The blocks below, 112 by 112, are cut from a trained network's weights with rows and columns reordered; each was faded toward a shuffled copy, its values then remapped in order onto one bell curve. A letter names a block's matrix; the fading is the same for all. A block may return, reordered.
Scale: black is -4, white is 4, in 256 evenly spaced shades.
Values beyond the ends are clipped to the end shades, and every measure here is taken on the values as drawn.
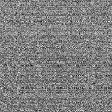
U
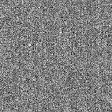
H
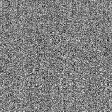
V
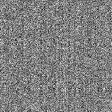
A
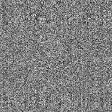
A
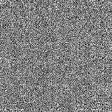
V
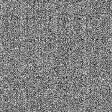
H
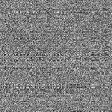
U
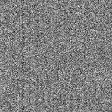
H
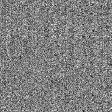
V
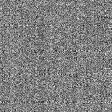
A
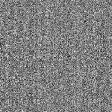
A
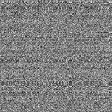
U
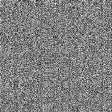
H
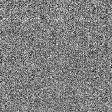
A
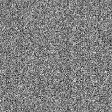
V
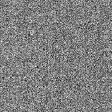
V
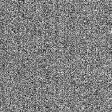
A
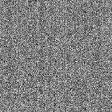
V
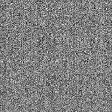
A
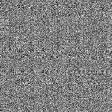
V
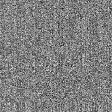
H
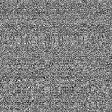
U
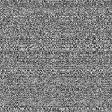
U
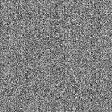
H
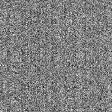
A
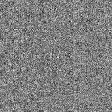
H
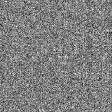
V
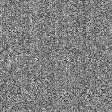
V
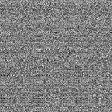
U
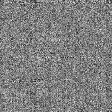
V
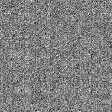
A
